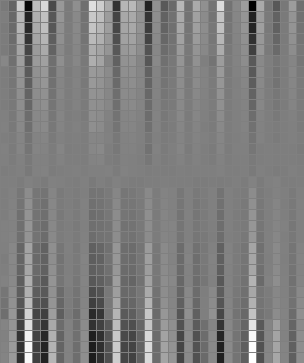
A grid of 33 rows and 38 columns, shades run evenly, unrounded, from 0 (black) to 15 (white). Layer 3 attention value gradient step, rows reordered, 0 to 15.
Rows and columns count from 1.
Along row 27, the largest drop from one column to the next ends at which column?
5
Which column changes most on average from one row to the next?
32
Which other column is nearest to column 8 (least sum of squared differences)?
31
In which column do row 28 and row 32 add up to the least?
12
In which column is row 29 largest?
4
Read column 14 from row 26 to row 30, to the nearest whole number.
6 7 7 7 5
